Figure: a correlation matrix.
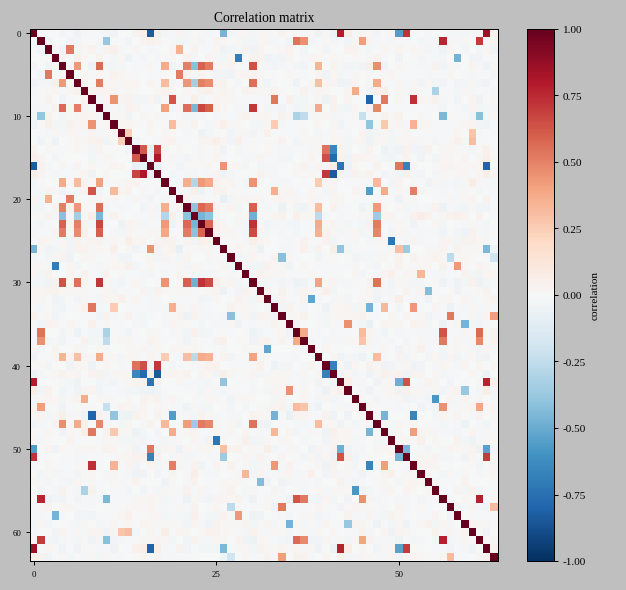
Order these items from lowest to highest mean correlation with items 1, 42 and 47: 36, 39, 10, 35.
10, 35, 39, 36
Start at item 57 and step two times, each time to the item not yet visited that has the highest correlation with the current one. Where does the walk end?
63
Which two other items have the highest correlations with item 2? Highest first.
5, 20
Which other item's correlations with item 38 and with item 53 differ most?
32
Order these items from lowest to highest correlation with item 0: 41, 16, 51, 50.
16, 50, 41, 51
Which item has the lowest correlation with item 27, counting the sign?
34
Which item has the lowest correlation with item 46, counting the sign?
8
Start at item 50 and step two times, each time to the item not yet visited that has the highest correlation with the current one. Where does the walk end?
26
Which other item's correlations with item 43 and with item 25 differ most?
49
